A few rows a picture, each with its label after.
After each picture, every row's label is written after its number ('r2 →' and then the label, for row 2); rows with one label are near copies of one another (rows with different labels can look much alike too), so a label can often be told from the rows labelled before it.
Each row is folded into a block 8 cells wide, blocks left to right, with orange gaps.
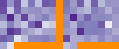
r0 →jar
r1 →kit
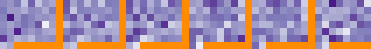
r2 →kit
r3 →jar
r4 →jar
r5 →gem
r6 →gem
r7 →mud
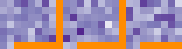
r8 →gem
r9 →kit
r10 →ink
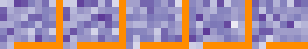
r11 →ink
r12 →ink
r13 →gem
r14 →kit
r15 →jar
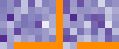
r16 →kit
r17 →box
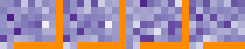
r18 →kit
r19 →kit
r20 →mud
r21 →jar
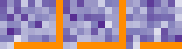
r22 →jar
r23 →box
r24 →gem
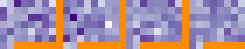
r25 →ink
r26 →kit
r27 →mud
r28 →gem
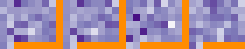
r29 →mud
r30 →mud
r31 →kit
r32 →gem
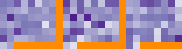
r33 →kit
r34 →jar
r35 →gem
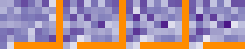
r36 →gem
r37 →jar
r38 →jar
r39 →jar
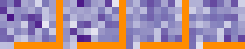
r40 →box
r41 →mud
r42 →gem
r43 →gem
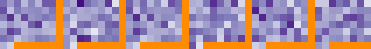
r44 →jar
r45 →mud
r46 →jar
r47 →gem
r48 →box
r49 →ink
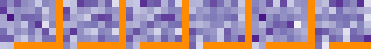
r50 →box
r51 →ink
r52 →ink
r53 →gem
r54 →kit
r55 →gem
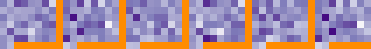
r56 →mud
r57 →kit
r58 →box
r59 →mud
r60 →jar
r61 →kit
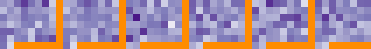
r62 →gem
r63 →gem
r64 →kit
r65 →jar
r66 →ink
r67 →jar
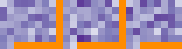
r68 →ink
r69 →mud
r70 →ink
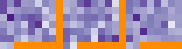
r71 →box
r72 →gem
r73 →kit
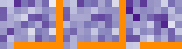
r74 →ink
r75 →ink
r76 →box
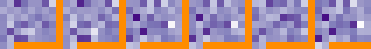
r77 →mud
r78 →mud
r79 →kit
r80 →kit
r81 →ink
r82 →kit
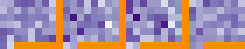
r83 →gem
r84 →kit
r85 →box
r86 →ink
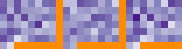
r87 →jar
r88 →ink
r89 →jar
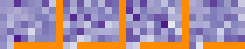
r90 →mud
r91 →jar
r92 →box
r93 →gem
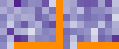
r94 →mud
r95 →gem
